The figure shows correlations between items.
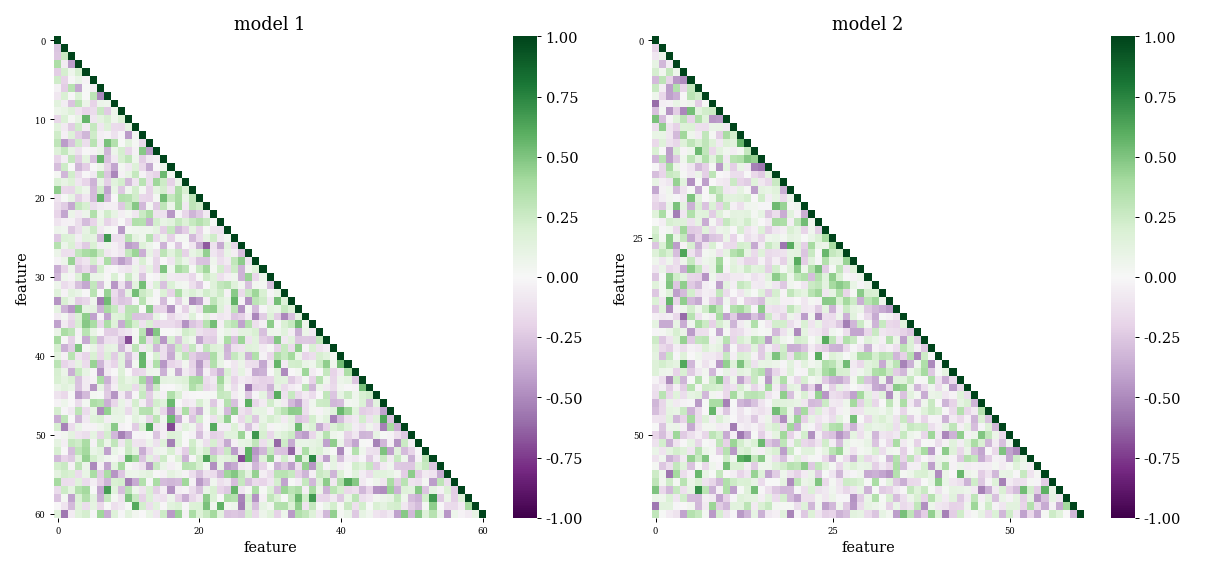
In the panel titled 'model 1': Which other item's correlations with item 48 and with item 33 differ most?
46
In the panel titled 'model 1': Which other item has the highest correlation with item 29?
15
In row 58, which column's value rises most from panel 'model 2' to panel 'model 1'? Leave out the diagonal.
34
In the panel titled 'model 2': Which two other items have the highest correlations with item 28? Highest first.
20, 48
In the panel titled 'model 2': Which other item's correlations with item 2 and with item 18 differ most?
26
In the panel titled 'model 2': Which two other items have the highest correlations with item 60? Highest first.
35, 39
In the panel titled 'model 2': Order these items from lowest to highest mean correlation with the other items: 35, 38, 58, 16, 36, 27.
35, 16, 58, 36, 27, 38
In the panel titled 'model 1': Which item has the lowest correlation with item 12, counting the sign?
10
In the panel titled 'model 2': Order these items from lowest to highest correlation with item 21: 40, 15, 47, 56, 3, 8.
15, 56, 8, 40, 47, 3
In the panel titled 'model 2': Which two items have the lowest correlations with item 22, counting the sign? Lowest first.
3, 50
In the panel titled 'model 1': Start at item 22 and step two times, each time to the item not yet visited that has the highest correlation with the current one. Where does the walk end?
13
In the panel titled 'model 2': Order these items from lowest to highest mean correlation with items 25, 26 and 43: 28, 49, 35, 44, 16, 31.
44, 16, 35, 28, 31, 49
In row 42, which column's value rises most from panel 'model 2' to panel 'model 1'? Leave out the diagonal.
35
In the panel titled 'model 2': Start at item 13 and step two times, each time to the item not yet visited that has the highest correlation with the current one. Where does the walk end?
12
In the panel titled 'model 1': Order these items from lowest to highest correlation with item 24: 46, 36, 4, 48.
4, 36, 46, 48
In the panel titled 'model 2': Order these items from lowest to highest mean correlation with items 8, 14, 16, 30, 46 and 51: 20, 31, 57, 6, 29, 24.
57, 6, 31, 29, 24, 20
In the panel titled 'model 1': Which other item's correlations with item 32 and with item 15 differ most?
7
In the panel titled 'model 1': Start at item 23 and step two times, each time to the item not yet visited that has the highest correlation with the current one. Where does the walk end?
11
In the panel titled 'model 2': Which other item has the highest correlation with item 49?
52
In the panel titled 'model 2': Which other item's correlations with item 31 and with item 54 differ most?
58
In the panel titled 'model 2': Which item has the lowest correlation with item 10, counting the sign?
46
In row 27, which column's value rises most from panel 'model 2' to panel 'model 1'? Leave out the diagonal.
36
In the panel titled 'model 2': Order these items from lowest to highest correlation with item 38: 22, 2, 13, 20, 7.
2, 22, 13, 20, 7
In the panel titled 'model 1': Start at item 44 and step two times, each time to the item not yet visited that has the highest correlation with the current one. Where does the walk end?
14
